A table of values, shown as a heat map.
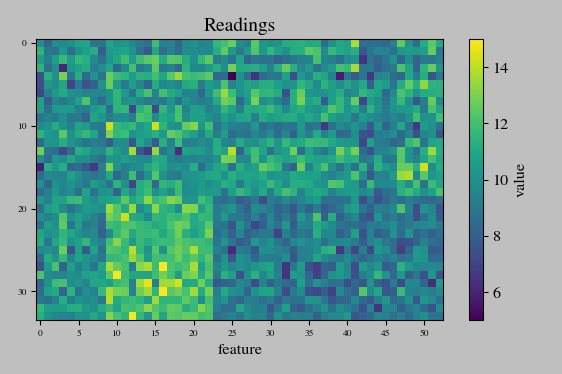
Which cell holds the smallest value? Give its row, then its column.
4, 25
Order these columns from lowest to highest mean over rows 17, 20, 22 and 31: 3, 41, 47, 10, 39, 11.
39, 41, 47, 3, 11, 10
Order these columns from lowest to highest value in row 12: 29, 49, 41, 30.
41, 29, 30, 49
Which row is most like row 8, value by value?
17
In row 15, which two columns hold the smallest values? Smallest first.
0, 7
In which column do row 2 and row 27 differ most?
36
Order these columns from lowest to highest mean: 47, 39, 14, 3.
39, 47, 3, 14
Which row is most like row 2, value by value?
23
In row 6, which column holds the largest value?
24
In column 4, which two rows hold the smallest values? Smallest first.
5, 25
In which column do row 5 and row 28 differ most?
50
